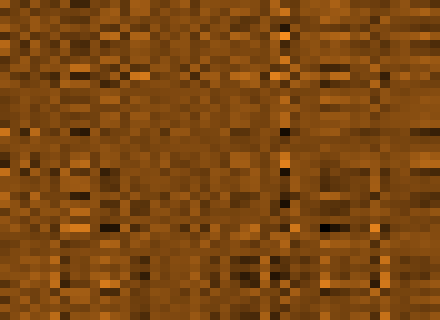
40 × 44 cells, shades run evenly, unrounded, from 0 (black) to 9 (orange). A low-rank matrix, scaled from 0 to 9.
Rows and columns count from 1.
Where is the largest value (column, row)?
29, 5
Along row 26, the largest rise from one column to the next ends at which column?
30
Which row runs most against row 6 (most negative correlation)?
38
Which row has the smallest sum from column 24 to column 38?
35
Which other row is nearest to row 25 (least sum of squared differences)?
17
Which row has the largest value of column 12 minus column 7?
36
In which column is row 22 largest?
1
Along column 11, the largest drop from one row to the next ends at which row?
37
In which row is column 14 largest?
10
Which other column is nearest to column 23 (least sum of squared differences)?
18
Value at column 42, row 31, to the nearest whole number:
5
